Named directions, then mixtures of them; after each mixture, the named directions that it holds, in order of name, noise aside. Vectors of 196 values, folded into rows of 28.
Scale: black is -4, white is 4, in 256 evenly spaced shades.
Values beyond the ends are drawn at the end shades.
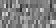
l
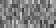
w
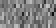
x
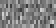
l, w.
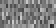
l, w.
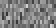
l, w.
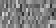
l, x.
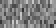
w.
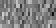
l, x.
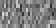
l, x.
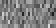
l, x.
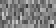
l, w.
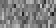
w, x.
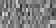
l, x.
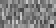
l, w.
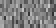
w, x.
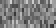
w.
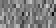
x.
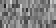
l, w.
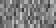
w, x.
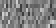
l, x.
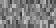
w, x.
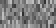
w, x.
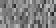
l, x.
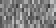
w, x.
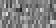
l.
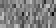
x.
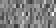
x.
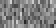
w.
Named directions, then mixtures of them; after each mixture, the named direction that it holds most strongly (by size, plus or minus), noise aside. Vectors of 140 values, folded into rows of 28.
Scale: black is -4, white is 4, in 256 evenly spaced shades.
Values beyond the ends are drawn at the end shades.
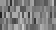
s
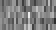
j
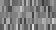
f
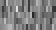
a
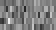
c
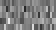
c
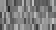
f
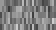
f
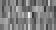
j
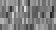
c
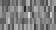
j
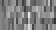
j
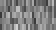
s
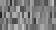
s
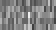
j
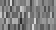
s
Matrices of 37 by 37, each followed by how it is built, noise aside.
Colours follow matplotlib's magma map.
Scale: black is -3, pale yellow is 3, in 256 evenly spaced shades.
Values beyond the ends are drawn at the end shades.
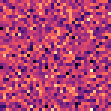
repeating rows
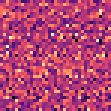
repeating columns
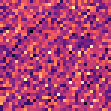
Hankel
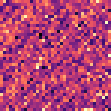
Hankel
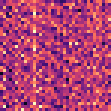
repeating rows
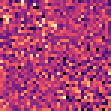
block diagonal
